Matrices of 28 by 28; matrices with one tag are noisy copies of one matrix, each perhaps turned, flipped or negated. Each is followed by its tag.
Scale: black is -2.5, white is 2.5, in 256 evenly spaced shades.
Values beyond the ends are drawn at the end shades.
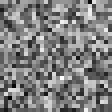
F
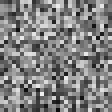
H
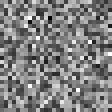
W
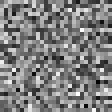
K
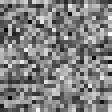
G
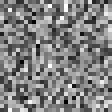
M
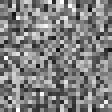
H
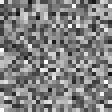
W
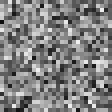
F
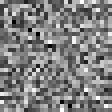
K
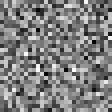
W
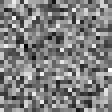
M
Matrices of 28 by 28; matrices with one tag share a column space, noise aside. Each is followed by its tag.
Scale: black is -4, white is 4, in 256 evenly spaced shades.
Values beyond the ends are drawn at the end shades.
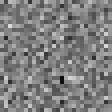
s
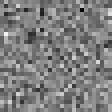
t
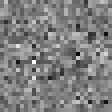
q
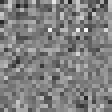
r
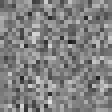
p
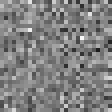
r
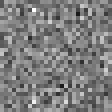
t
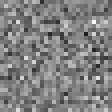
q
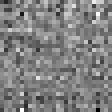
r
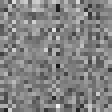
r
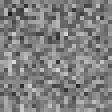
t
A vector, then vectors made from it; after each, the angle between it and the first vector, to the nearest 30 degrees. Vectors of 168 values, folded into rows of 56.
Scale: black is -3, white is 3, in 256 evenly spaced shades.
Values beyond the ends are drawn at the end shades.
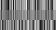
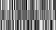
150 degrees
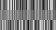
150 degrees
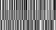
150 degrees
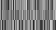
30 degrees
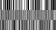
60 degrees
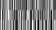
120 degrees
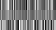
150 degrees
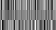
30 degrees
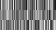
150 degrees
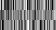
30 degrees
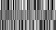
30 degrees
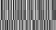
60 degrees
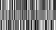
150 degrees
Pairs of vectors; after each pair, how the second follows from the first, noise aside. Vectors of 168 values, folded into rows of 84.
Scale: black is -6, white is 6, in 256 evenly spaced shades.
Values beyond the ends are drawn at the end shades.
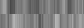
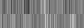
reversed, negated, partly zeroed.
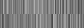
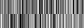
wrapped around, negated, scaled up.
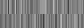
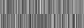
reversed, negated.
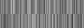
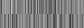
reversed, negated.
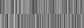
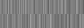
reversed, negated, shrunk.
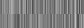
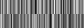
wrapped around, negated, scaled up.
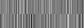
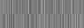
wrapped around, negated, shrunk.
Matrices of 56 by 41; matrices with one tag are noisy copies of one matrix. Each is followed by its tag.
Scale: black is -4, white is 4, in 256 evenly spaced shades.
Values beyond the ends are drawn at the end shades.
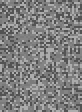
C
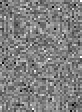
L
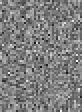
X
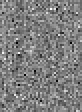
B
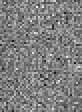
C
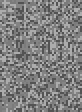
B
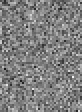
X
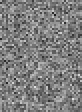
L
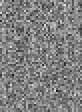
B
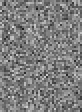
X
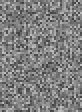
B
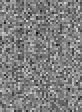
B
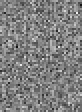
B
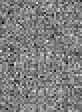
C
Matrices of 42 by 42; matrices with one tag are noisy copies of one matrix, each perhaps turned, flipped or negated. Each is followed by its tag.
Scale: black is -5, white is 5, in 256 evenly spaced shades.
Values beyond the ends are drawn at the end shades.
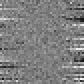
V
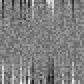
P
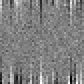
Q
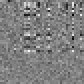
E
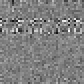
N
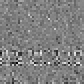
N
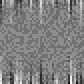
Q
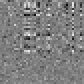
E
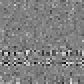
N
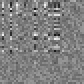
E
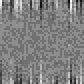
Q
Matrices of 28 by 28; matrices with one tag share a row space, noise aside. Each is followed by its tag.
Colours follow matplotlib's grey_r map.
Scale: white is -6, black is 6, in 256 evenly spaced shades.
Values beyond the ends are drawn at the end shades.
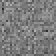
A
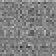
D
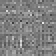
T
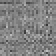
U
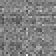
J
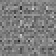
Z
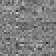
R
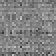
T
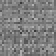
Z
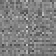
J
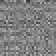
U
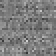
J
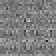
U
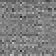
T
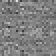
R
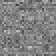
R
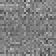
U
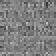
U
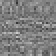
R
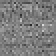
T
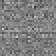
A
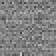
T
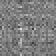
Z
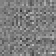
D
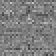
A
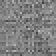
T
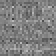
T
